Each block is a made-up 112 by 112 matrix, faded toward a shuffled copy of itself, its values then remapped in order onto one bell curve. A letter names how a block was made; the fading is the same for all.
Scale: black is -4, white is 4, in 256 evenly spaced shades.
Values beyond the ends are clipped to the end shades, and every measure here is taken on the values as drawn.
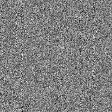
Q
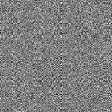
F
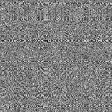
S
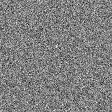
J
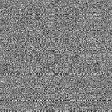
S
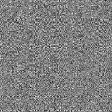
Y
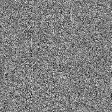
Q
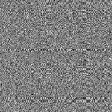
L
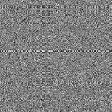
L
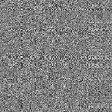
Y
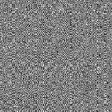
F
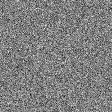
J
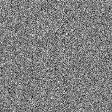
Q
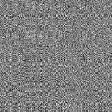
F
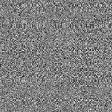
Y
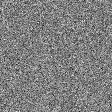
J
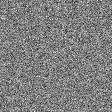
J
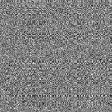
L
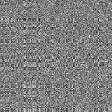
F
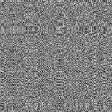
F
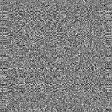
S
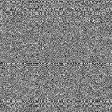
S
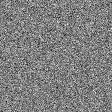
J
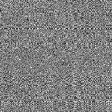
S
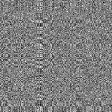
F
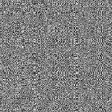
Y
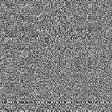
L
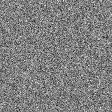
J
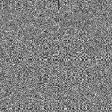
Y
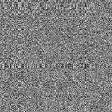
Y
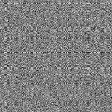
L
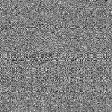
S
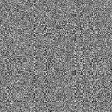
Y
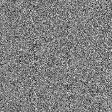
Q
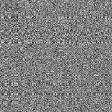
L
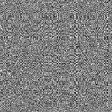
F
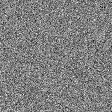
J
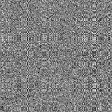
F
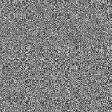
Y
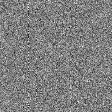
Q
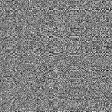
S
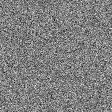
J
